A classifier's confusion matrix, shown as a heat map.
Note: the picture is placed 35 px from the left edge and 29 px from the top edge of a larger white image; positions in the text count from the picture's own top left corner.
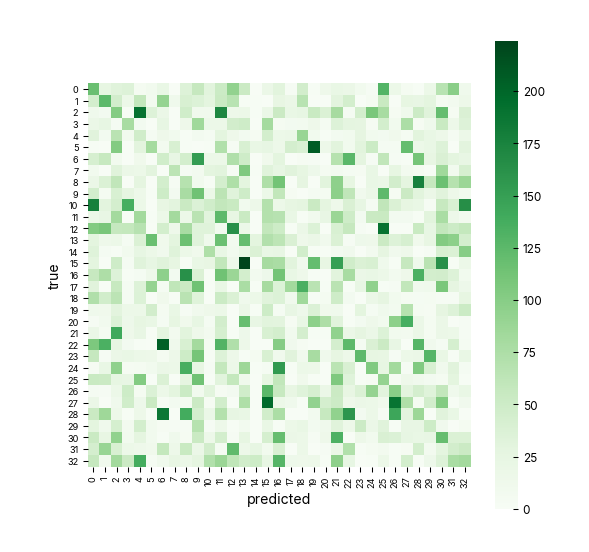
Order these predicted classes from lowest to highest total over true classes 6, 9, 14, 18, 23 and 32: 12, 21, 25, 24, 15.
24, 15, 12, 25, 21
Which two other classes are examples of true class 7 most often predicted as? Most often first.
13, 30
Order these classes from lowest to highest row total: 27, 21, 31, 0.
21, 31, 0, 27
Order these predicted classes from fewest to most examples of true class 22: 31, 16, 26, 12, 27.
27, 26, 31, 12, 16
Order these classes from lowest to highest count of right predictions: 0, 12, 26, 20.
20, 26, 0, 12
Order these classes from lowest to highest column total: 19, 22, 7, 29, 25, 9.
7, 29, 19, 22, 25, 9
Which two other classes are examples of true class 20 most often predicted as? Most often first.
27, 13
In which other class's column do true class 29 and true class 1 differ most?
6
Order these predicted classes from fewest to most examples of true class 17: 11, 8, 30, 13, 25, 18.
25, 11, 8, 13, 30, 18
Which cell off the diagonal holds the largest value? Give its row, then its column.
15, 13
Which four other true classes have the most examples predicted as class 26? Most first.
27, 28, 20, 24
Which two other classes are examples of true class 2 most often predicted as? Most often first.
4, 11
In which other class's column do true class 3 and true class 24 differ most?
16
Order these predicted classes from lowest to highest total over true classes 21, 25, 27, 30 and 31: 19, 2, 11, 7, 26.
7, 19, 11, 26, 2
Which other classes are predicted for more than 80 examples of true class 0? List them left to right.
12, 25, 31
